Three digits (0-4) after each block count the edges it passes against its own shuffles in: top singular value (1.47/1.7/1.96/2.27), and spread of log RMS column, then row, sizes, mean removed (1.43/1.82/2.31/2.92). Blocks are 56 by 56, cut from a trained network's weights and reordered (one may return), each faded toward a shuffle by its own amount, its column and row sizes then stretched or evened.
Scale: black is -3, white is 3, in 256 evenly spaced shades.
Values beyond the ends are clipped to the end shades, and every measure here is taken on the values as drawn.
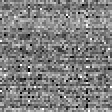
2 1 1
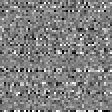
3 0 4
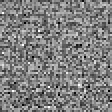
0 0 1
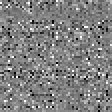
0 2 3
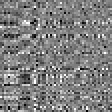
4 2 4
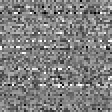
0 1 4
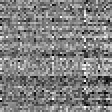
3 3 1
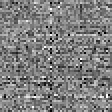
0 2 4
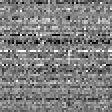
3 0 4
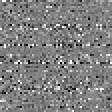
1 1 4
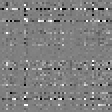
2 2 4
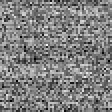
1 0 0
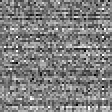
3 1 2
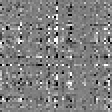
3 4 3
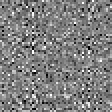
3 3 1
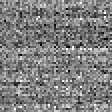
2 3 0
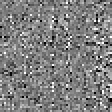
1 3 2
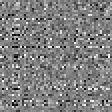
3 2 4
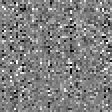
1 3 1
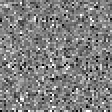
0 1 2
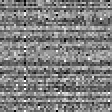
4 3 0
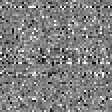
2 0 3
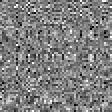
3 2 0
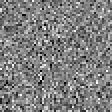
2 1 0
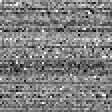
3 0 3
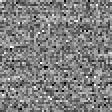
0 0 0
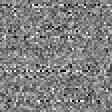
0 0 3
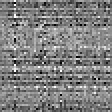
4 4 2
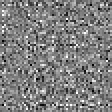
3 2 2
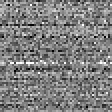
2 0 3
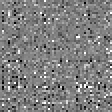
1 3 2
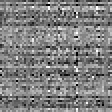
4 4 1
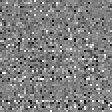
0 1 3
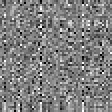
4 4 0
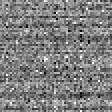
2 2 0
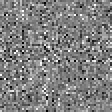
2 2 2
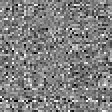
3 1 3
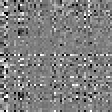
3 4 4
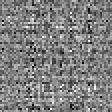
1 3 1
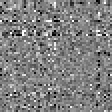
2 2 3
